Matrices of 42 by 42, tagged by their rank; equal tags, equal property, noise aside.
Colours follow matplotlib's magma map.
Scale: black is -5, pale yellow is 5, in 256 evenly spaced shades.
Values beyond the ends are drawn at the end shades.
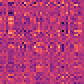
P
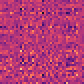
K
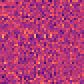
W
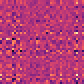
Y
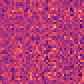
W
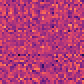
W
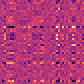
Y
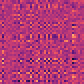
Y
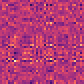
Y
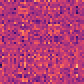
W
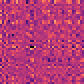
P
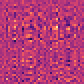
P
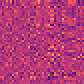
W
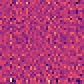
W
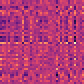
Y
